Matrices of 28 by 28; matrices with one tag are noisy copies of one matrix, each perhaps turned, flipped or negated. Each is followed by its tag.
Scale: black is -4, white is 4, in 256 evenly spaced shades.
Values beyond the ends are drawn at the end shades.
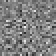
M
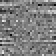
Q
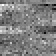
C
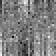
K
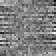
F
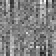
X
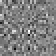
M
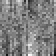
K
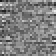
Q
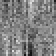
K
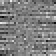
F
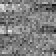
C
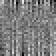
F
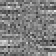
X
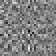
M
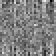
Q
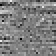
Q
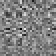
M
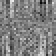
X
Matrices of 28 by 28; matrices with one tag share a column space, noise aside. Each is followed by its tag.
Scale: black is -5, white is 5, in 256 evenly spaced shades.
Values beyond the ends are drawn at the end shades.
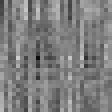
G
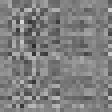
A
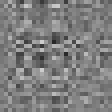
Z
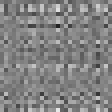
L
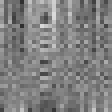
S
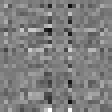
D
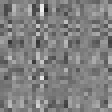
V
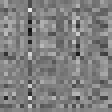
A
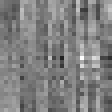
G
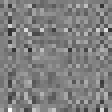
D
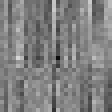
G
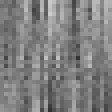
G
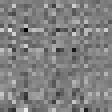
D
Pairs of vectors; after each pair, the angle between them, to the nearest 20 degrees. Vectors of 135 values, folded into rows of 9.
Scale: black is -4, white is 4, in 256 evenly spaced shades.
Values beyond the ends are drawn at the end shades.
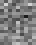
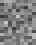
80 degrees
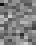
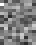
160 degrees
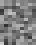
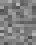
60 degrees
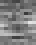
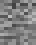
60 degrees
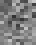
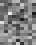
40 degrees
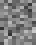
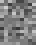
60 degrees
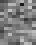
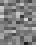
120 degrees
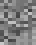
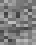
20 degrees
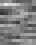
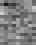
140 degrees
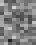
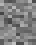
60 degrees
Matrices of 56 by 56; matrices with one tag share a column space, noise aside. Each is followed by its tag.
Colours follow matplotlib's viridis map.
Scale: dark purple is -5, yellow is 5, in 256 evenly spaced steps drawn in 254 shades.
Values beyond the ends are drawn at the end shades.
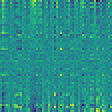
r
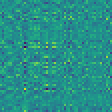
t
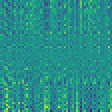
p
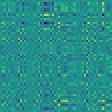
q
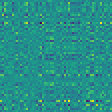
q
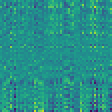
p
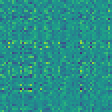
t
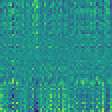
p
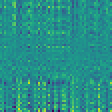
p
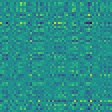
q
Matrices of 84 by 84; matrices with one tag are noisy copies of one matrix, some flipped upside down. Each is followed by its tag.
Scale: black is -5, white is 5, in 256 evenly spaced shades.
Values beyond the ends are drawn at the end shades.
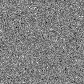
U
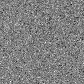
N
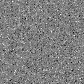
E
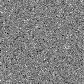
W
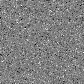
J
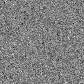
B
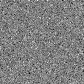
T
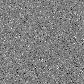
N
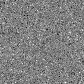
B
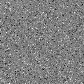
W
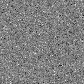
N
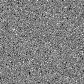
T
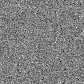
U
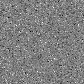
N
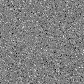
U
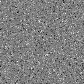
J
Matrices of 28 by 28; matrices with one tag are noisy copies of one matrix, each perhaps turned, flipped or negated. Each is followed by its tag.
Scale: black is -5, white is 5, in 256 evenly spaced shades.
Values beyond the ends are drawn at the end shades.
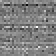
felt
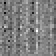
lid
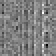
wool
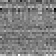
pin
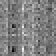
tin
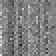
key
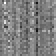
lid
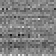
key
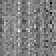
lid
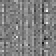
wool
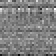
pin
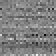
key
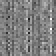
felt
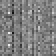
wool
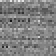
key
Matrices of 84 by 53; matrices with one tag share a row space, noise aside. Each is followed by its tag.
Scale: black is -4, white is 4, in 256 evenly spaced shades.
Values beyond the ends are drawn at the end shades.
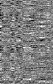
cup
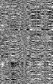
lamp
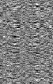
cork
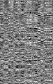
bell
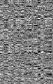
bell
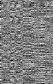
cup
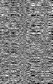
lamp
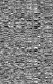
bell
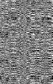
lamp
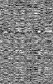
bell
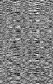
cork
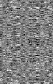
cork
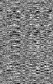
cork
